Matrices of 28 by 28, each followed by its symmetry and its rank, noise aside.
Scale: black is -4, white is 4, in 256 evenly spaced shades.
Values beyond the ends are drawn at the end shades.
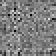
symmetric, rank six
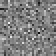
antisymmetric, rank eight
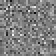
antisymmetric, rank eight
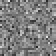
antisymmetric, rank eight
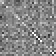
symmetric, rank six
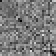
symmetric, rank eight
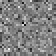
symmetric, rank six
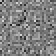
symmetric, rank six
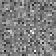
symmetric, rank eight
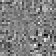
antisymmetric, rank six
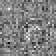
symmetric, rank six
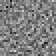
symmetric, rank eight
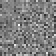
antisymmetric, rank six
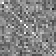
symmetric, rank six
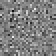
antisymmetric, rank eight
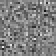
antisymmetric, rank six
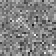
symmetric, rank eight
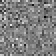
no symmetry, rank six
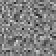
no symmetry, rank six
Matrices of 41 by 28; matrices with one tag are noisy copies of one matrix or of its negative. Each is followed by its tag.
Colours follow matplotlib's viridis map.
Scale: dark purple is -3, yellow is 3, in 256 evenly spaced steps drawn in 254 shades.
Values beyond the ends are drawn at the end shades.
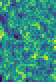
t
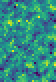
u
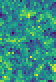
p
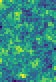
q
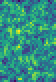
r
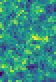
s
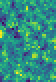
t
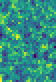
t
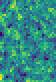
t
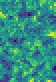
p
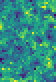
q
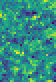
p
